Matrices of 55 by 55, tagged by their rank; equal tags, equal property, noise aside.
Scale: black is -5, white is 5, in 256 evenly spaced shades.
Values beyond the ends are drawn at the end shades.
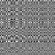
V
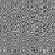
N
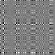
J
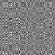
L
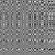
V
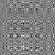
L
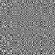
N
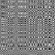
V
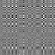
J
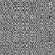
N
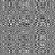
L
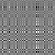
J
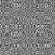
N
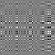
J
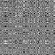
N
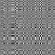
V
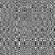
L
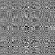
N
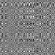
L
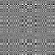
J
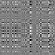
V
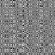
N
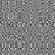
N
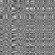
V
